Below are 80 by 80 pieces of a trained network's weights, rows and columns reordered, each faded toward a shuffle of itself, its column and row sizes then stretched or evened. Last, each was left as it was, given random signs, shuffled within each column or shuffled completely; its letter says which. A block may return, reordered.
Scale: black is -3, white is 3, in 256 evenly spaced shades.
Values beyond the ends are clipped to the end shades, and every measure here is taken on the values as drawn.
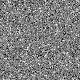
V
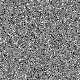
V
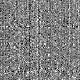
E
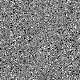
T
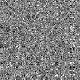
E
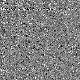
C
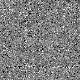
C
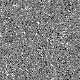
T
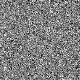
C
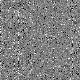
T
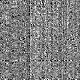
E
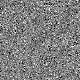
T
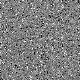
T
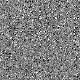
C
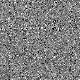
C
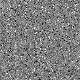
T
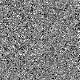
C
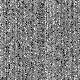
T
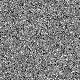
V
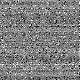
E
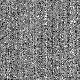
T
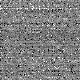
E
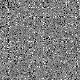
C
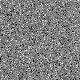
V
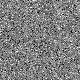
V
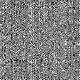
E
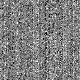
T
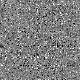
C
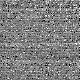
E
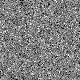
V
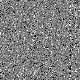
T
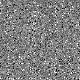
C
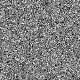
V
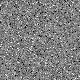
V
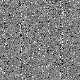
T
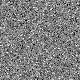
V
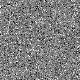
T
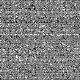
E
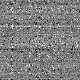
E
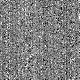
T
